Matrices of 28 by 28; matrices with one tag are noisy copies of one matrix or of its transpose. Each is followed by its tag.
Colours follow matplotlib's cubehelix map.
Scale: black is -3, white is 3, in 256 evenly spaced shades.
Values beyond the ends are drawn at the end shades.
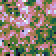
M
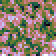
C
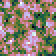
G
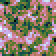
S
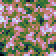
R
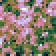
M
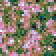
G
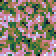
C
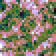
S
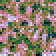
C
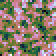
C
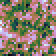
S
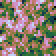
M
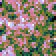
M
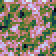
S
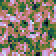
C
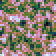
C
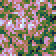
M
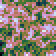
R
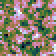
C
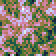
M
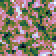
C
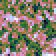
C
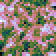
R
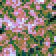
M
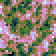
S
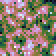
R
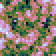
S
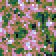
G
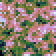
R
